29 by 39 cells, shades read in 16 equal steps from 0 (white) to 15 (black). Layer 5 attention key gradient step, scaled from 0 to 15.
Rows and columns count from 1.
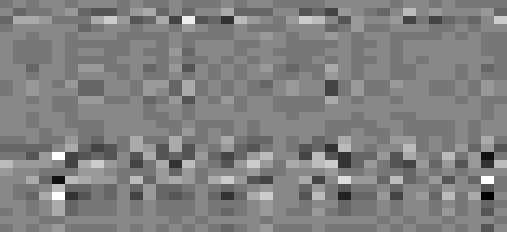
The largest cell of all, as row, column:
25, 38
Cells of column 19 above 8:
4
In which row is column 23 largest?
9
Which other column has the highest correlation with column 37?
35
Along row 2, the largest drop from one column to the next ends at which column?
27
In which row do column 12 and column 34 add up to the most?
3
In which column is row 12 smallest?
15
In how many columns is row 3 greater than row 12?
18
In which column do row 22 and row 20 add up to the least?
5
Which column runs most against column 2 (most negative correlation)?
32
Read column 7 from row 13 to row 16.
6 7 7 8
